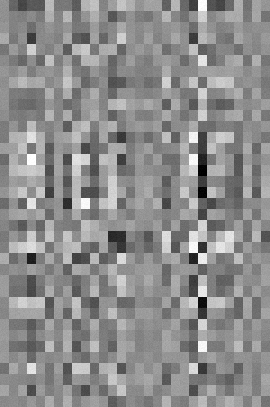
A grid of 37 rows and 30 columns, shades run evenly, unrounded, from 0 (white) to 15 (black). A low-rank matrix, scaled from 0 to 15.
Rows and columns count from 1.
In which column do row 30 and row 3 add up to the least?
23
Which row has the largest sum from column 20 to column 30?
19
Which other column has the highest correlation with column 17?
30
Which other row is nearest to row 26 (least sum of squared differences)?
10
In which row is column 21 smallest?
18
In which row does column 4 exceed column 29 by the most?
24
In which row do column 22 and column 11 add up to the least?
22
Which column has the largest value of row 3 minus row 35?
13
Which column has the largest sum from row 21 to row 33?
4
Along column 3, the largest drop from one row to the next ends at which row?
28
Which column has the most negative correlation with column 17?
26
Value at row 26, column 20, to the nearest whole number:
5
